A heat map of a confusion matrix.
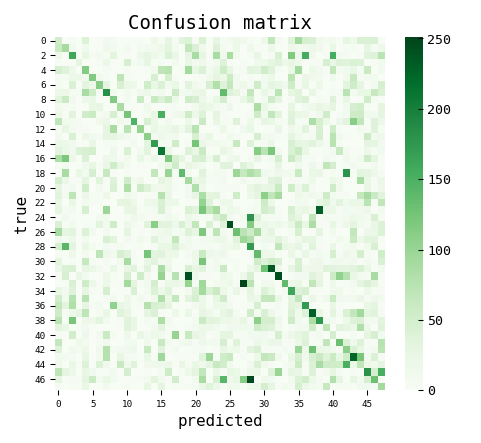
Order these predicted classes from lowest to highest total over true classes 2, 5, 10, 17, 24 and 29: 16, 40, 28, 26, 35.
26, 35, 16, 28, 40
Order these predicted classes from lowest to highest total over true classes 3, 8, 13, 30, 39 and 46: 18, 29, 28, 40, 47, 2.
18, 2, 47, 29, 40, 28
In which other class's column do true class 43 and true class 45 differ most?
47
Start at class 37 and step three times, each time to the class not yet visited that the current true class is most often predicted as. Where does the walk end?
35
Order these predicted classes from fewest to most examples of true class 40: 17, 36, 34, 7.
34, 36, 7, 17
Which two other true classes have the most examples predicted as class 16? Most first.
18, 4
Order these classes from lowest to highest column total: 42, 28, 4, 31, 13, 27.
27, 13, 42, 4, 31, 28
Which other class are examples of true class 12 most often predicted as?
8
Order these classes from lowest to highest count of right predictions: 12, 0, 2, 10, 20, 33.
0, 20, 12, 10, 33, 2
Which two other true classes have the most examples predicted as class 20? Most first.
14, 2
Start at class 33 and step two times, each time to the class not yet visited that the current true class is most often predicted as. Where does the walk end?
28
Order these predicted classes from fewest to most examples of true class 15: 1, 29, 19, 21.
1, 19, 21, 29
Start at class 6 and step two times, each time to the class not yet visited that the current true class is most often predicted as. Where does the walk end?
38
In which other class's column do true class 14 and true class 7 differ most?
24
